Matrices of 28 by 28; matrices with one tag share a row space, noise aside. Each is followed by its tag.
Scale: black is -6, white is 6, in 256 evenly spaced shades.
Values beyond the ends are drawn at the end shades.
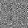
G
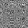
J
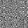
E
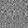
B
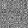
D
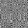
G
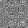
J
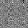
J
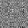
J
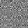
G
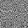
E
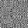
G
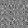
B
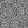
E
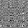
J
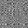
B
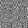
G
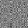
G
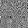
G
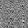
J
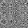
E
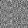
G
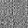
B
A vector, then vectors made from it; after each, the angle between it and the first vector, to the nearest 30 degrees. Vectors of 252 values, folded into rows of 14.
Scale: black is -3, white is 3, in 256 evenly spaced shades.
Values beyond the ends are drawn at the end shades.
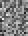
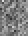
120 degrees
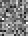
30 degrees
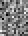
150 degrees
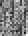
60 degrees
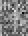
90 degrees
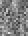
120 degrees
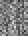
120 degrees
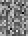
90 degrees
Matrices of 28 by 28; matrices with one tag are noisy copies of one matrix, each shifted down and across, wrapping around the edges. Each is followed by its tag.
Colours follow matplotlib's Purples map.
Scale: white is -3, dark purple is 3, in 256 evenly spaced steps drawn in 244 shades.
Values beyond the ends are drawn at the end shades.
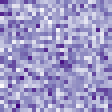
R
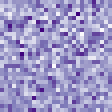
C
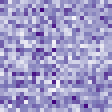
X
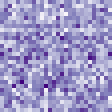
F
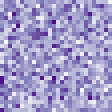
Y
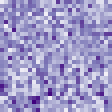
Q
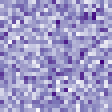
Y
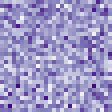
R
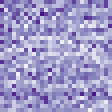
X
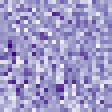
Q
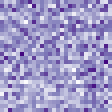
X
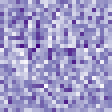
Q
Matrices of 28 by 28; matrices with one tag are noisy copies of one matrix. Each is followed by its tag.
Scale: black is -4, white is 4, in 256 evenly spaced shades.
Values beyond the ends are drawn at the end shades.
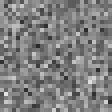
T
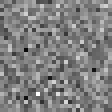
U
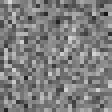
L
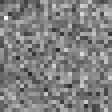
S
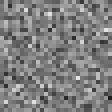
U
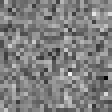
S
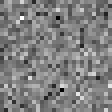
L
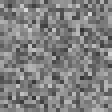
U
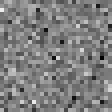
L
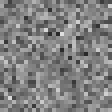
T
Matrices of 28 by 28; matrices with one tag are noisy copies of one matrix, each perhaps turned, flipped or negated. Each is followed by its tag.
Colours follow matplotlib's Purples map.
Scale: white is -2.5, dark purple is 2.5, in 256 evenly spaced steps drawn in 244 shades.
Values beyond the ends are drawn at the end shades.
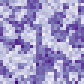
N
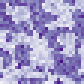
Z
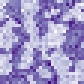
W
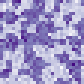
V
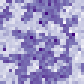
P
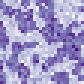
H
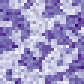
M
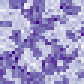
M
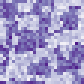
Z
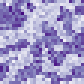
H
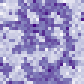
P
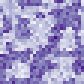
Z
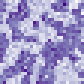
H
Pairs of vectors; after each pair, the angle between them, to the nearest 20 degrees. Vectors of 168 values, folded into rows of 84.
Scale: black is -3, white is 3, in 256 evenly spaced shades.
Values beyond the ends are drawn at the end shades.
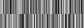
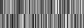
160 degrees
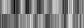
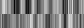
20 degrees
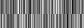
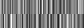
100 degrees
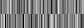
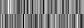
40 degrees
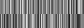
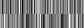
120 degrees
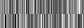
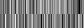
160 degrees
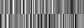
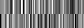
20 degrees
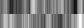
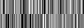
100 degrees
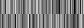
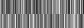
160 degrees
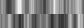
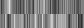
140 degrees
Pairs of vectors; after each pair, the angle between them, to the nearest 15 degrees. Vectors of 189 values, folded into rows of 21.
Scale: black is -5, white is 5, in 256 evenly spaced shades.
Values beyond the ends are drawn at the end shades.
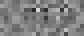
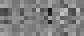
60 degrees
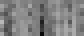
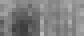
120 degrees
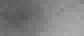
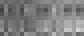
45 degrees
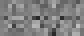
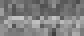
45 degrees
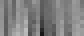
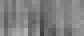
15 degrees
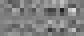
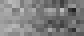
135 degrees
